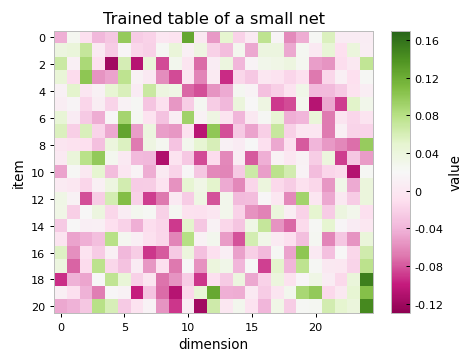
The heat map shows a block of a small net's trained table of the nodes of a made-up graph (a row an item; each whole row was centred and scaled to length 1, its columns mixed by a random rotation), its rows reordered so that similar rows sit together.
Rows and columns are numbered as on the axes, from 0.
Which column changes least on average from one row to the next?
1
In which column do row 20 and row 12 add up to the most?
24
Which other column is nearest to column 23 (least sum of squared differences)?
14
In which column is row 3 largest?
2
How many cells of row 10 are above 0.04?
4
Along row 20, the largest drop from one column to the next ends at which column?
11
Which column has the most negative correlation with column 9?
12
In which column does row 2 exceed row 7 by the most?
13
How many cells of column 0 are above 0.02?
9
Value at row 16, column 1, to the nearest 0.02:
-0.06
